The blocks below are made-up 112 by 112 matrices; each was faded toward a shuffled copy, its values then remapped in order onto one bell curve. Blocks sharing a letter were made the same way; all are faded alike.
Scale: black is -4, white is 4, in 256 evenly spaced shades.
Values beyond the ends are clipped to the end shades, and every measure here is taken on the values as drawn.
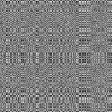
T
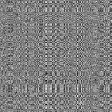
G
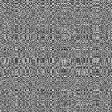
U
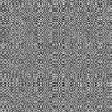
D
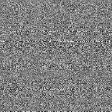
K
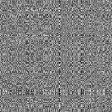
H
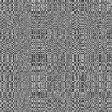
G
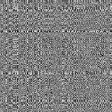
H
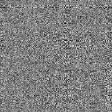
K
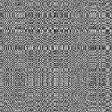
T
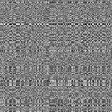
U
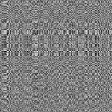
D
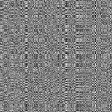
G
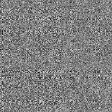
K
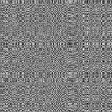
D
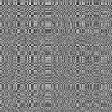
T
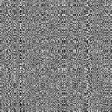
H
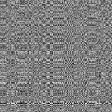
U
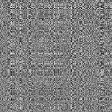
H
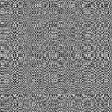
D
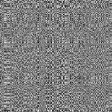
H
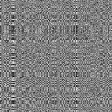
G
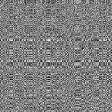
U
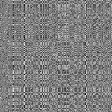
G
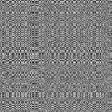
T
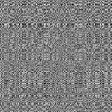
U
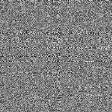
K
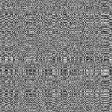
U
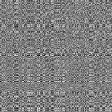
U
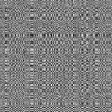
T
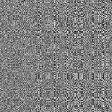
H
